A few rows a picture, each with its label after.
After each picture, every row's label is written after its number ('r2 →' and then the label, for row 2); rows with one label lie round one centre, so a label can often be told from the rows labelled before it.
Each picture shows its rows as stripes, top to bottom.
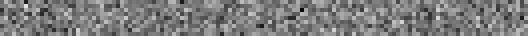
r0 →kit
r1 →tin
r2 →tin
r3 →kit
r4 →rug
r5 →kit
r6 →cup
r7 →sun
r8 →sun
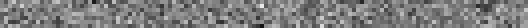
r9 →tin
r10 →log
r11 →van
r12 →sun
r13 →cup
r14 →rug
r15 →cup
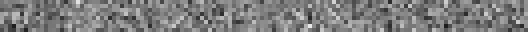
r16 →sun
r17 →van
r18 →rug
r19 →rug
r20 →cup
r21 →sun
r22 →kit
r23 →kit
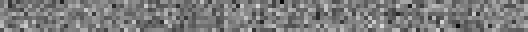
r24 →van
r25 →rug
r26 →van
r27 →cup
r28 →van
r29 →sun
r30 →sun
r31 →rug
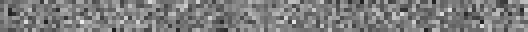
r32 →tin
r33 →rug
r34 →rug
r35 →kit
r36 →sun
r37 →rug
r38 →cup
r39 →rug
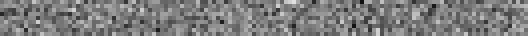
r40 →tin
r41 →cup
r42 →kit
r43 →kit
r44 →cup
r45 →rug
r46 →cup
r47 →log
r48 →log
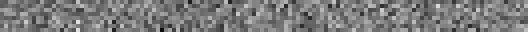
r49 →sun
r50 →rug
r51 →van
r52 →tin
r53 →kit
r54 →sun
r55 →sun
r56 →sun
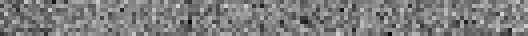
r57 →sun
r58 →cup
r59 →van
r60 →van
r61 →log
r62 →sun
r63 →sun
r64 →cup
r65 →kit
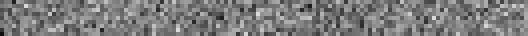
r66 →kit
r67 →cup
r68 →log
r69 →van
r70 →rug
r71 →tin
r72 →tin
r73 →log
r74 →log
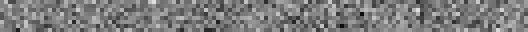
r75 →rug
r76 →tin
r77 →sun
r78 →tin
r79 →log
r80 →sun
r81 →tin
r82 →van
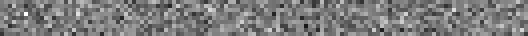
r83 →tin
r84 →log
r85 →kit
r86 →sun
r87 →van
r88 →tin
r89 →van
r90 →cup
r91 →kit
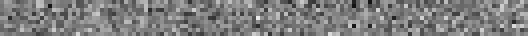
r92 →cup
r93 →cup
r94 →log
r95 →sun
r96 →van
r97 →kit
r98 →cup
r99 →kit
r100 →sun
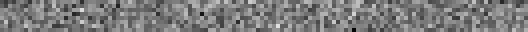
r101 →kit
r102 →log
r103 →sun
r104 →log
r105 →sun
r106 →rug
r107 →van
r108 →cup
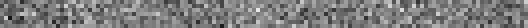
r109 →rug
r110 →rug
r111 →van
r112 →tin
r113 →van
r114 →van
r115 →rug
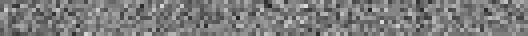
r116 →cup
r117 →rug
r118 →log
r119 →van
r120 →rug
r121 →van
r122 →tin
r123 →rug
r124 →van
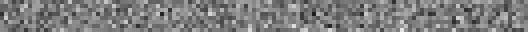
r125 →van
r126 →tin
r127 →tin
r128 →tin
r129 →van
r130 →sun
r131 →tin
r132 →kit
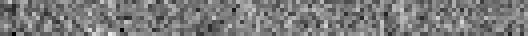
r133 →tin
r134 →kit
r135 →kit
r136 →kit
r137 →tin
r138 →van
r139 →van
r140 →van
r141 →kit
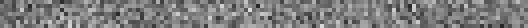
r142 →van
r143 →kit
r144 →kit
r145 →log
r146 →rug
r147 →sun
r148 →kit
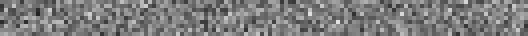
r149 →sun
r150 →cup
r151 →van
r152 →van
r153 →cup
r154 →log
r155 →tin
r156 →tin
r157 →sun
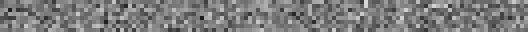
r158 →tin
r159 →tin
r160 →van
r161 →sun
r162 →kit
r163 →tin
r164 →sun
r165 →tin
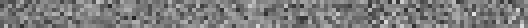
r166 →kit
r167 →log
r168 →rug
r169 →kit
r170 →tin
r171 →log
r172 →van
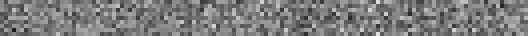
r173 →log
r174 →rug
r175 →sun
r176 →log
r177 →tin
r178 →log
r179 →sun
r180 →kit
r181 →log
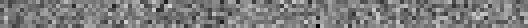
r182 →rug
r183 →sun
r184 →rug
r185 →cup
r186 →van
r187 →rug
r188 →van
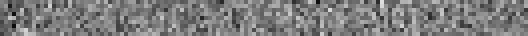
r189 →van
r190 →van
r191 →kit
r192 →kit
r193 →cup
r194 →kit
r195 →kit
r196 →tin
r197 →tin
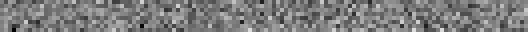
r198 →cup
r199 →log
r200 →rug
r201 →cup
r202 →log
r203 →sun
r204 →rug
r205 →kit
